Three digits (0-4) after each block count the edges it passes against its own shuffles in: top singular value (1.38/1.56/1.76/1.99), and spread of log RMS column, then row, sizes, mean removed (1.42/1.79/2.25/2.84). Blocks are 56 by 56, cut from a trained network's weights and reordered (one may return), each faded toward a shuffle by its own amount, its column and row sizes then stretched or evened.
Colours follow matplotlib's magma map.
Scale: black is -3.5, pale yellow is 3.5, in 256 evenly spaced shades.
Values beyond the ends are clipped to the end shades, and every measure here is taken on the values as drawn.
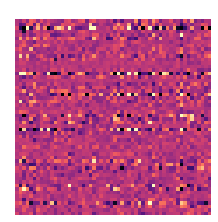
3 2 4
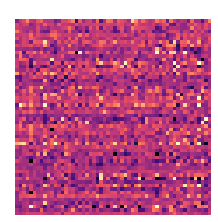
2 2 3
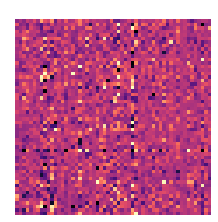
1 4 1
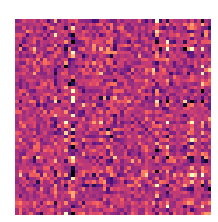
4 4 2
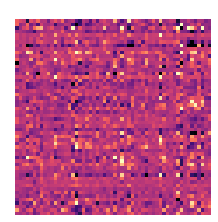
2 4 3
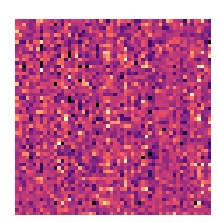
1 2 1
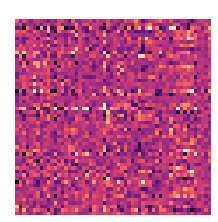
3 3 3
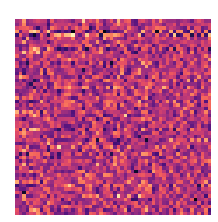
4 1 2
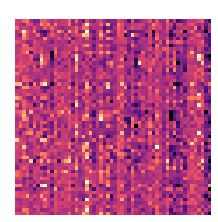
4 3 2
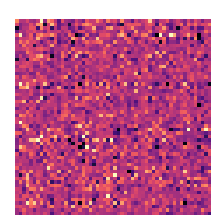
0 1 2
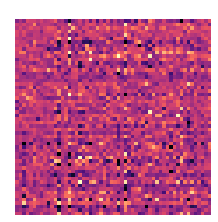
2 3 2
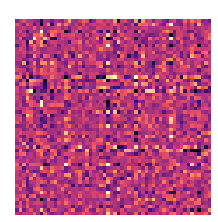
2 3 3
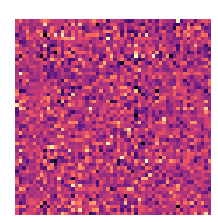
1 2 1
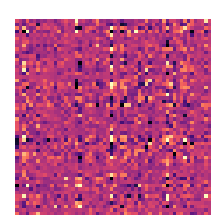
4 4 3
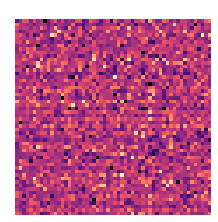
0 0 0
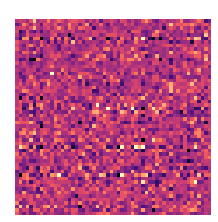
3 2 2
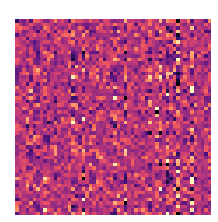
4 4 0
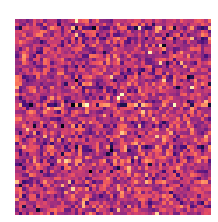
3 0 1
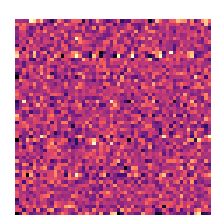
2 0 3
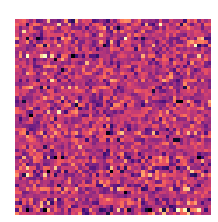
1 0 3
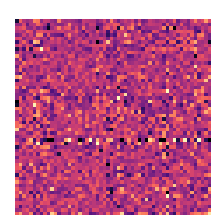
1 2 2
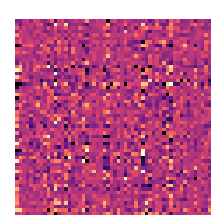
1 4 2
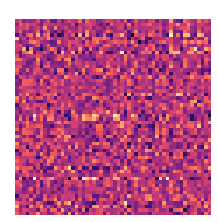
3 0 3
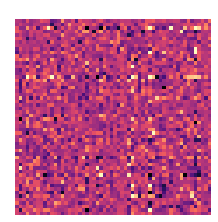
3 3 2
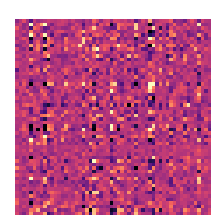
4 4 3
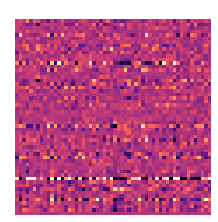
4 0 4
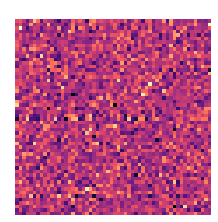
1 0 0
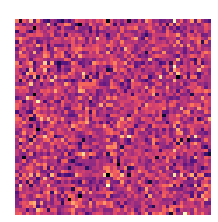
2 1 0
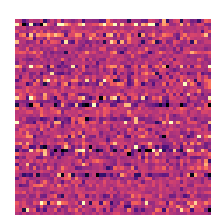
1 0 4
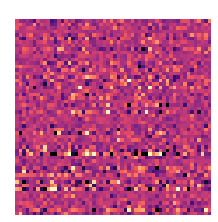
2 2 4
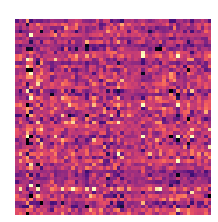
3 4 1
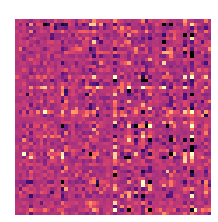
1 4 2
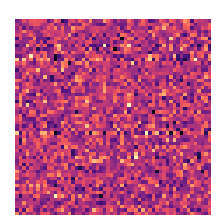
2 0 2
